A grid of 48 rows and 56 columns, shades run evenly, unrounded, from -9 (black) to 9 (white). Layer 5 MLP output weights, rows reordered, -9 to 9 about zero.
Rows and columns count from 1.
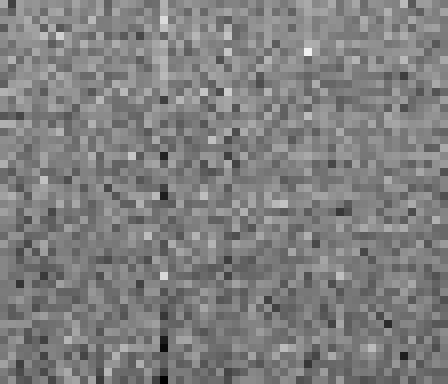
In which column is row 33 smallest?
29
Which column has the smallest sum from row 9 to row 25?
21
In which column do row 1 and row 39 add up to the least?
2
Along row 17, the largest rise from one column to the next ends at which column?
31
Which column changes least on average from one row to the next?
38
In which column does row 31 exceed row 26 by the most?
22
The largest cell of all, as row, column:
7, 39
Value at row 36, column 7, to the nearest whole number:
-2
